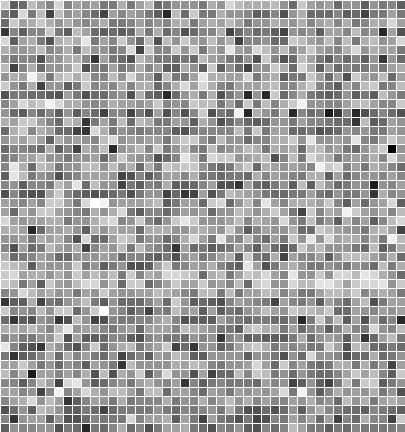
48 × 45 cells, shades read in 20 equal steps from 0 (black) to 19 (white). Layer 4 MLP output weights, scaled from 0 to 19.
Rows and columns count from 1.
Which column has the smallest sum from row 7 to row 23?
19
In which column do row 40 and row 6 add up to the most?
35
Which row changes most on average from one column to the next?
13
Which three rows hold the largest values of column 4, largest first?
9, 45, 14
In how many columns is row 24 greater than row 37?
19
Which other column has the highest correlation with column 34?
7
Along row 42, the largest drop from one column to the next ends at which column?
4
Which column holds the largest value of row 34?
20
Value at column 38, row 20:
12
